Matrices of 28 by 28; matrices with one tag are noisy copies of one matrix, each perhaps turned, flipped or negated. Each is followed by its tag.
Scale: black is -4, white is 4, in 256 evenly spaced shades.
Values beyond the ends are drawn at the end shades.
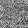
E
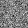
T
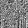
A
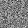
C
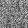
E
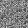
T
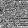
A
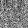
E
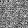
T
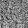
E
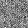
T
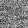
E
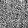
E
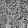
E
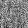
E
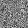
C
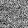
E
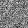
T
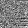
A
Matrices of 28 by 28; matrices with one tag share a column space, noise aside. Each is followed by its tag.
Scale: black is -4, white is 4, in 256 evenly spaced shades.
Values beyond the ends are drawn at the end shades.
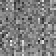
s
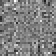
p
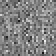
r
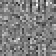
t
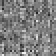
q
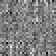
p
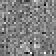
p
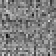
q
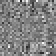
p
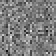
r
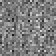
r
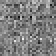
t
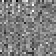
p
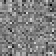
p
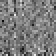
q
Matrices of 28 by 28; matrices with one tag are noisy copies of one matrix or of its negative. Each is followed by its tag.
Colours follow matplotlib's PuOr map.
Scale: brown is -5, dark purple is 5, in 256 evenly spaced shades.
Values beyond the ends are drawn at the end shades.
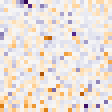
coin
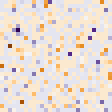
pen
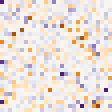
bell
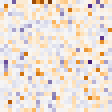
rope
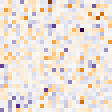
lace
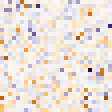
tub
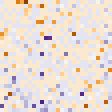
coin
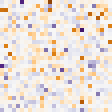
lace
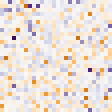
tub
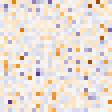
rope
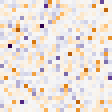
pen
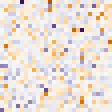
lace
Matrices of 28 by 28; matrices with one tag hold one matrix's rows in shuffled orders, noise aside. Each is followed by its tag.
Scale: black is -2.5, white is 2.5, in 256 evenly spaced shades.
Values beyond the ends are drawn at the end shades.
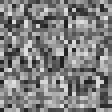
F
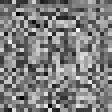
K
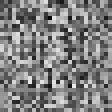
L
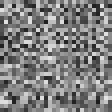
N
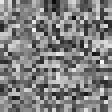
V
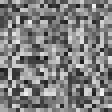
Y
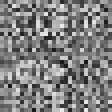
L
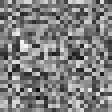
Y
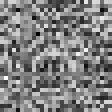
V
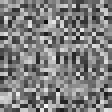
N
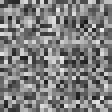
N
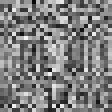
L
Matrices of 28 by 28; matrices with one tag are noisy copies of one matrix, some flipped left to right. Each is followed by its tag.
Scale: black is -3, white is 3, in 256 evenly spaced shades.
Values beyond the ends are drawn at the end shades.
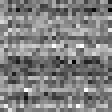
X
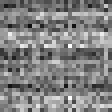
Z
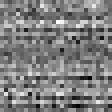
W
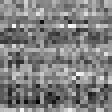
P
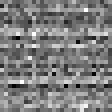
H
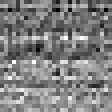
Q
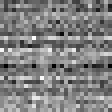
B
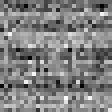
Z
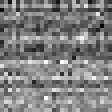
Q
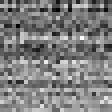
Q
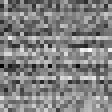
B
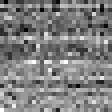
Q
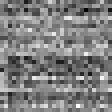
X
